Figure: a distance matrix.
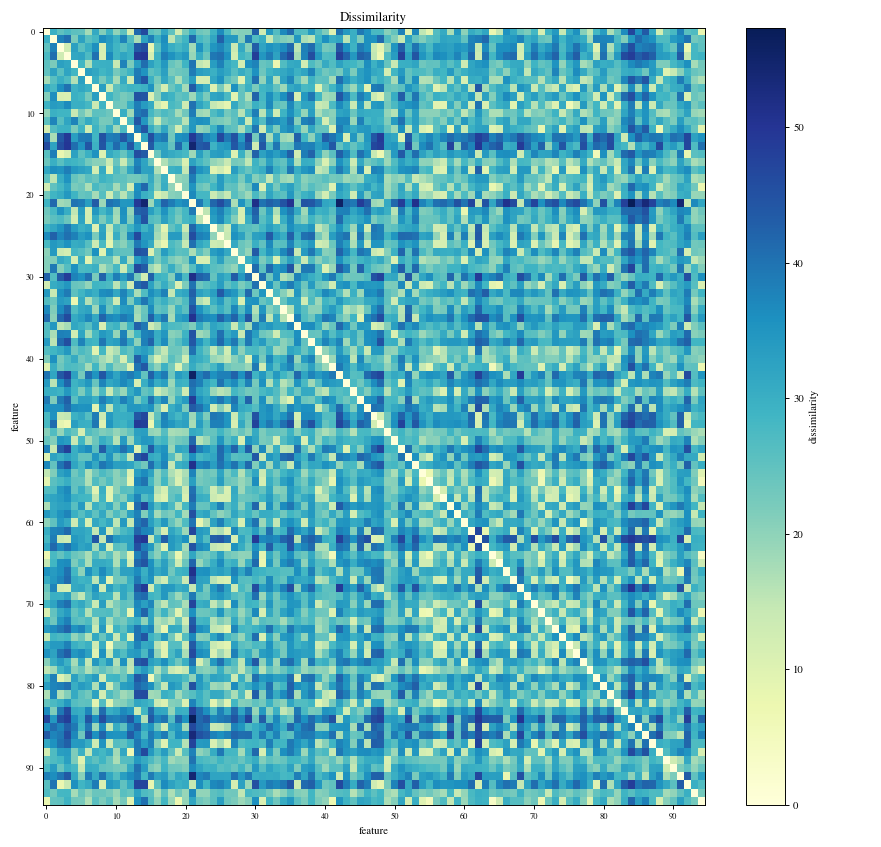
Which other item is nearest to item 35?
45
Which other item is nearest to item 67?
75
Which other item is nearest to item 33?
4
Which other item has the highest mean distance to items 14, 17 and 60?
21
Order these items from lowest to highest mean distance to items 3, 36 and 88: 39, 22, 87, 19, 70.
19, 22, 39, 70, 87
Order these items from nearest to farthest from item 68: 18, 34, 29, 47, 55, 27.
27, 47, 29, 55, 18, 34
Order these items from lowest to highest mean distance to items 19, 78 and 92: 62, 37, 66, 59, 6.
6, 62, 37, 59, 66
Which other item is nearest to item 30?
14
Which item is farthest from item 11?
13
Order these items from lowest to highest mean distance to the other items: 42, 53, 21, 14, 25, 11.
11, 25, 53, 42, 14, 21
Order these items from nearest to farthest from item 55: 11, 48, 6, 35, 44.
6, 11, 44, 48, 35
